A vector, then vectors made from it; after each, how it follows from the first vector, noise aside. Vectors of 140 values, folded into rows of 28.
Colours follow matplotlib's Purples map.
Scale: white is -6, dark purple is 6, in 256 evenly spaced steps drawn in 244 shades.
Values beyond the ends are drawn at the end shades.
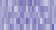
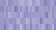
negated, shrunk.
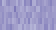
reversed, negated, shrunk.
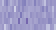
partly zeroed.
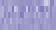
partly zeroed.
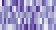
reversed, scaled up.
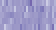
partly zeroed.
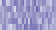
reversed.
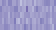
negated, shrunk.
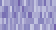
wrapped around, negated.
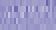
negated, partly zeroed.
